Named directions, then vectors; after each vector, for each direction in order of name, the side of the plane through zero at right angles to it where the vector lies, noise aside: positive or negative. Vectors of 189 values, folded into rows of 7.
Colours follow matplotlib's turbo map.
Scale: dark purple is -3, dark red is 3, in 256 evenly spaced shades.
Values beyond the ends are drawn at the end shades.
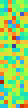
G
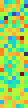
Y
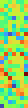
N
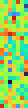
positive, negative, positive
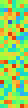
positive, negative, negative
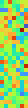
positive, negative, negative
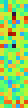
positive, negative, positive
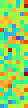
positive, positive, negative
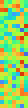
negative, positive, positive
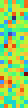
negative, positive, negative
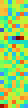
negative, negative, positive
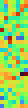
positive, positive, negative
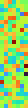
positive, negative, negative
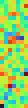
positive, positive, negative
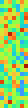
positive, negative, negative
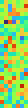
negative, positive, negative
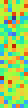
negative, positive, negative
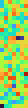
positive, positive, negative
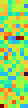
negative, negative, positive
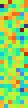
positive, negative, negative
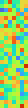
positive, negative, negative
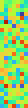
positive, positive, positive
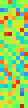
positive, negative, negative
